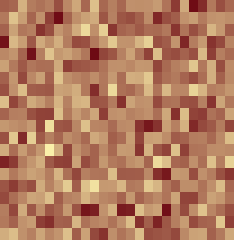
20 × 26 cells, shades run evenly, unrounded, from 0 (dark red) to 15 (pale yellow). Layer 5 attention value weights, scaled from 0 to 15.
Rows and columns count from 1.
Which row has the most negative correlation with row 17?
6
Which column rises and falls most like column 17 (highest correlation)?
13
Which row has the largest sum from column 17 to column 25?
8
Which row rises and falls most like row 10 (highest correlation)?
1
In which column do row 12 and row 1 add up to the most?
11
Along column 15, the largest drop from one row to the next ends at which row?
18
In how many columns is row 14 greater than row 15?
12
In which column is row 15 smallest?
19
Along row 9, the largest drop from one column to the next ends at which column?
2
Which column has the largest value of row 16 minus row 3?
5
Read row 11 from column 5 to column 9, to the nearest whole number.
4 14 5 5 8
